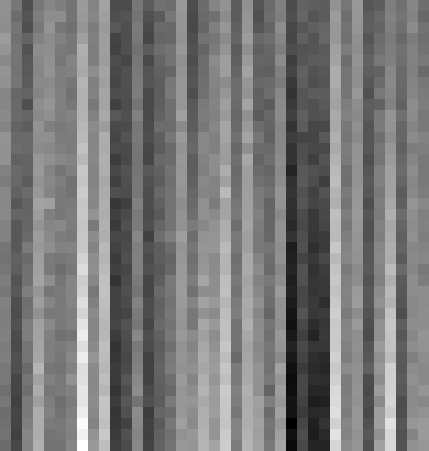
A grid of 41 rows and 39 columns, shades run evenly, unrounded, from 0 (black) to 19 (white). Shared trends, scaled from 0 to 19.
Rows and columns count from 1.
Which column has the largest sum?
8
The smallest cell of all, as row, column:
39, 27
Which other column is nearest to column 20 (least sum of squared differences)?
26
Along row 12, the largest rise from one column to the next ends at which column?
31
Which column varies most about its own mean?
36
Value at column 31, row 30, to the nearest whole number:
15
